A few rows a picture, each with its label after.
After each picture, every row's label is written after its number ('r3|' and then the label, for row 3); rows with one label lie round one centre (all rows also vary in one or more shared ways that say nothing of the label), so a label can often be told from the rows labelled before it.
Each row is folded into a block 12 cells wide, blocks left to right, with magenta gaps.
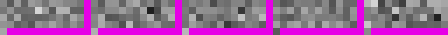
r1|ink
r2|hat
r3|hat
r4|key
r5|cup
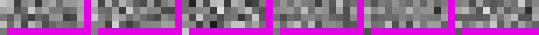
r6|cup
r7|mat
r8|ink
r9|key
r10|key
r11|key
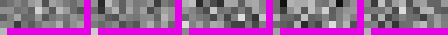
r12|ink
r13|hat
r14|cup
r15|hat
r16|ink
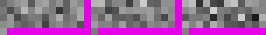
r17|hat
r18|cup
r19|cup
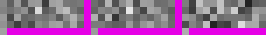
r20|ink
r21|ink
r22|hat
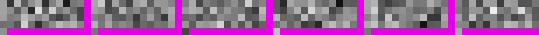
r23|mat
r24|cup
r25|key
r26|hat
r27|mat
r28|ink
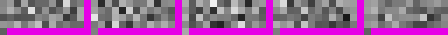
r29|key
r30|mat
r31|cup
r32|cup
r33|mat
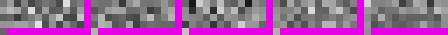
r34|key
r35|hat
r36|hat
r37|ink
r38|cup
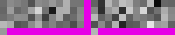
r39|ink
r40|hat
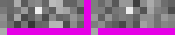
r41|ink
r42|ink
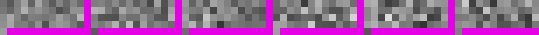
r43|hat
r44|key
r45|mat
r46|hat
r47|mat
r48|cup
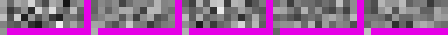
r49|cup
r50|ink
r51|ink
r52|key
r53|hat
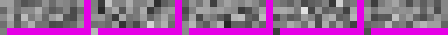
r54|mat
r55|hat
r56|hat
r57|key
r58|key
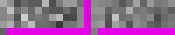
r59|mat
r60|mat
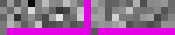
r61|hat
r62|mat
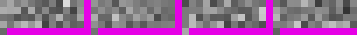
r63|key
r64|mat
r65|hat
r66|key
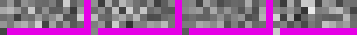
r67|key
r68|mat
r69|key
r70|ink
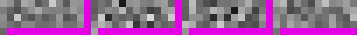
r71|cup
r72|hat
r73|ink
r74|cup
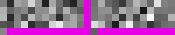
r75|key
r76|ink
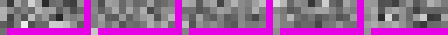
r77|key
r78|hat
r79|cup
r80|cup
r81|mat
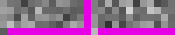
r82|mat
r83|ink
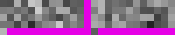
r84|ink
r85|mat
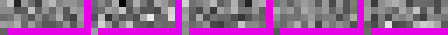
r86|cup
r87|hat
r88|cup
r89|key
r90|key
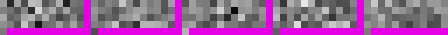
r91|mat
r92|key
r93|ink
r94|key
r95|cup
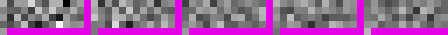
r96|cup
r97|mat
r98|hat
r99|cup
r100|ink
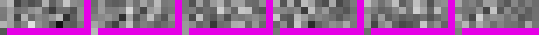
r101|mat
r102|ink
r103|ink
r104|mat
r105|cup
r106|mat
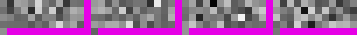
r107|hat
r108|key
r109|hat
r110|mat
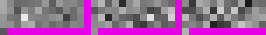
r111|mat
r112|hat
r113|hat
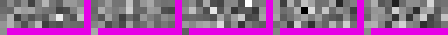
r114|hat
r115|ink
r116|key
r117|mat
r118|ink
